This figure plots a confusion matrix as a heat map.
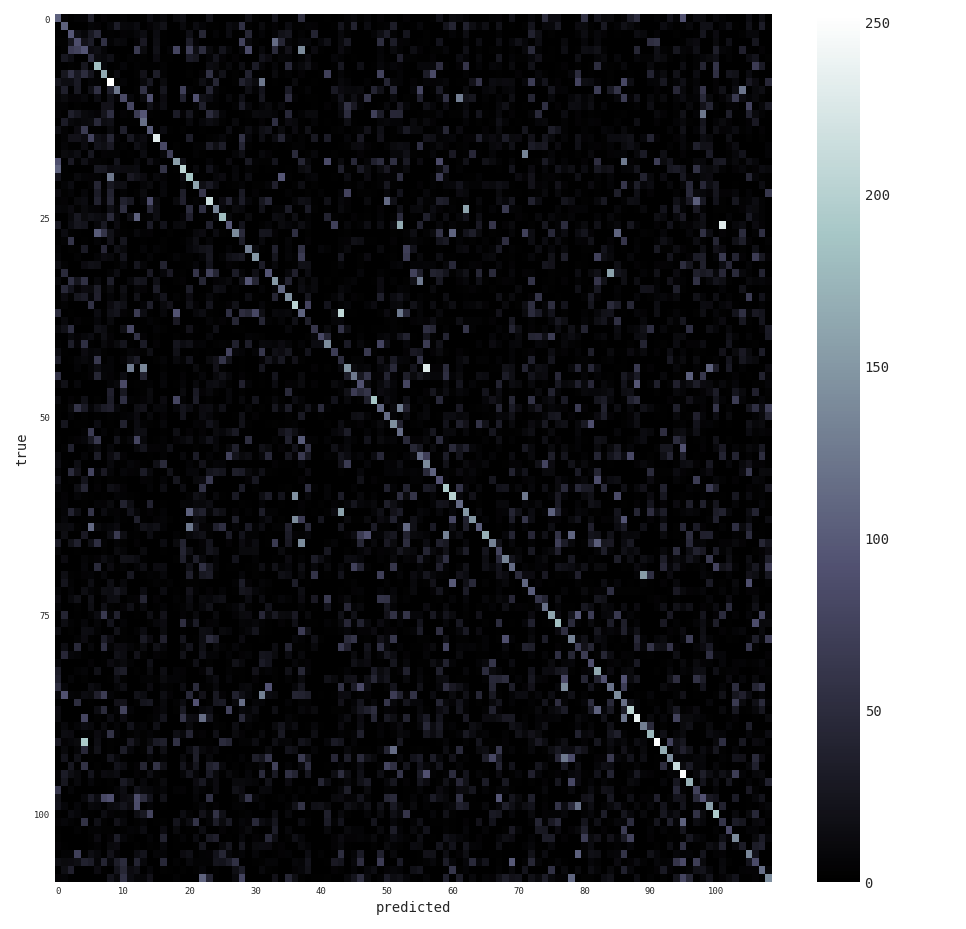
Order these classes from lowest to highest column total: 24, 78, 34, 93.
34, 93, 78, 24
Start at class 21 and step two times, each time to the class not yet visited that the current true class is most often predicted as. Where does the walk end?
28
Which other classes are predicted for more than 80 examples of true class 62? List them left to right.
20, 43, 75
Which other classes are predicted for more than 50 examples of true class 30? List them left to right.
37, 53, 82, 101, 106
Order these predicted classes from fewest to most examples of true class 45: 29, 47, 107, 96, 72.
29, 72, 107, 47, 96
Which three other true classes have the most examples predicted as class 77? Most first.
84, 93, 83
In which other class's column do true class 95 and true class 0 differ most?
56
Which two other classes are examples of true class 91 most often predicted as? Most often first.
4, 93
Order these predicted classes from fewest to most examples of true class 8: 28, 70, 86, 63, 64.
70, 63, 28, 64, 86
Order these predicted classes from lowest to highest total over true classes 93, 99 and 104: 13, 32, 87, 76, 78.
13, 87, 32, 76, 78
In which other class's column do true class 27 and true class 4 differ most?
37
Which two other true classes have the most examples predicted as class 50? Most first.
23, 94
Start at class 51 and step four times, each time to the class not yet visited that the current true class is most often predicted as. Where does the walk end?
43
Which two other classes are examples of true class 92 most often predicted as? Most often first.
51, 67
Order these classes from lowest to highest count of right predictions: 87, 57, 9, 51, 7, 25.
57, 9, 51, 7, 25, 87
